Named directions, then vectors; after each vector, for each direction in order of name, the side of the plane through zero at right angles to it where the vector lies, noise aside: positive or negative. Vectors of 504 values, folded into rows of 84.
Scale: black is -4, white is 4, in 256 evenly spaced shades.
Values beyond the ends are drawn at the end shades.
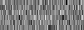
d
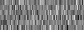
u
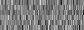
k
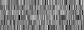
positive, negative, positive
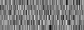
positive, positive, negative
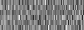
negative, positive, negative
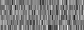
positive, negative, negative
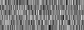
positive, positive, negative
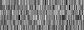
positive, negative, positive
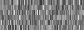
negative, negative, negative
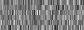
negative, negative, negative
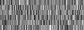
negative, negative, positive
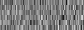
positive, negative, negative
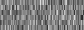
negative, positive, positive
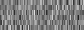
positive, positive, positive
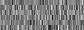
positive, negative, negative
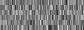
positive, negative, negative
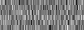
positive, positive, negative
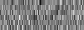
negative, negative, negative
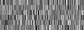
negative, negative, positive
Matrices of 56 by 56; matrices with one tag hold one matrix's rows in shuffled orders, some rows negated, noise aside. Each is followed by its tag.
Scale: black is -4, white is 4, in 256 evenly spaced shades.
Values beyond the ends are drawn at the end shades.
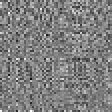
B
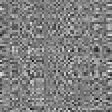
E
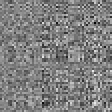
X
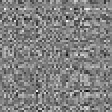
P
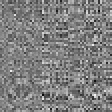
X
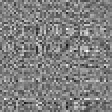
P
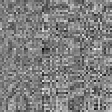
X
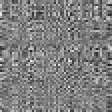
E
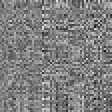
X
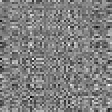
E
